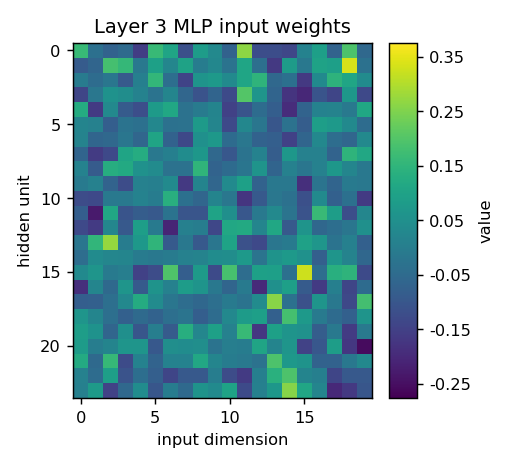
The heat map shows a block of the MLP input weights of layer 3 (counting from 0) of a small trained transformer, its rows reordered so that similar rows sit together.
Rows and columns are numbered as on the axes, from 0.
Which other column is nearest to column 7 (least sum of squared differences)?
3
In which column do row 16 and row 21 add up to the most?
13
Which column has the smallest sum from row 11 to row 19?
18
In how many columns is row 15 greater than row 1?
9
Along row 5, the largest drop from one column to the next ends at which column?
10
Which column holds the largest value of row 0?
11
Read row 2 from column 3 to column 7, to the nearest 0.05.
-0.1 0 0.15 -0.05 -0.15
